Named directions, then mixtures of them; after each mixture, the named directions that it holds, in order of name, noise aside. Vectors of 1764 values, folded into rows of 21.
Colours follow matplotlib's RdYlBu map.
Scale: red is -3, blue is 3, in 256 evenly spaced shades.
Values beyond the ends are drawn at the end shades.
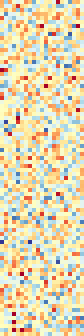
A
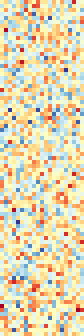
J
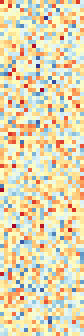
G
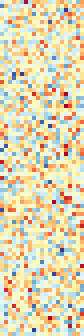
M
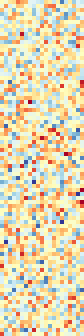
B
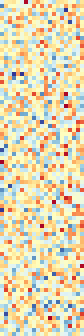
M.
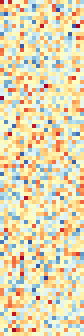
A, B, G.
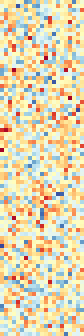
A, G, J.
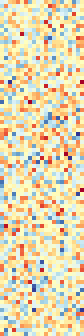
B, J, M.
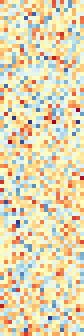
G, J.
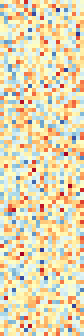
B, J, M.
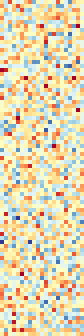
A.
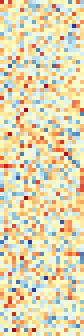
A, B, G.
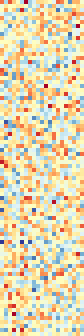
A, G, M.
